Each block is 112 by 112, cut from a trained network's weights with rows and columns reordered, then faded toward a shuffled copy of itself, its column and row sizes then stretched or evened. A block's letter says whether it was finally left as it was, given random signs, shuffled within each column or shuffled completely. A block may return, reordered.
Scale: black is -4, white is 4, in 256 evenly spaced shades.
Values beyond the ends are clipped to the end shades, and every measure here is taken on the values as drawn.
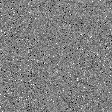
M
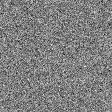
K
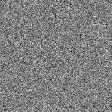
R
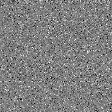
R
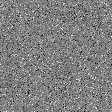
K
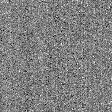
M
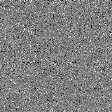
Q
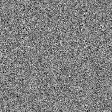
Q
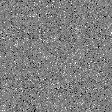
R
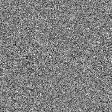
Q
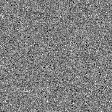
Q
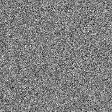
Q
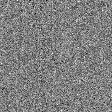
M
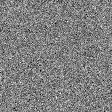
K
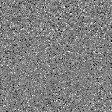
R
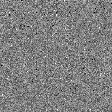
R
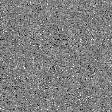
Q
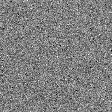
M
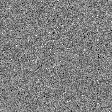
M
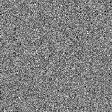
R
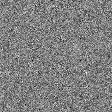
Q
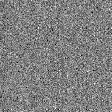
R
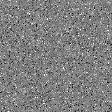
R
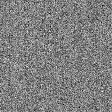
M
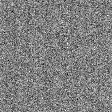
M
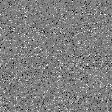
R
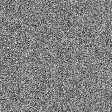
M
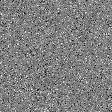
K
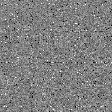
R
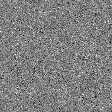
M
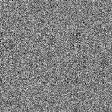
R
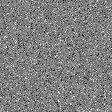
K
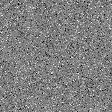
K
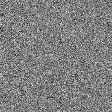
R
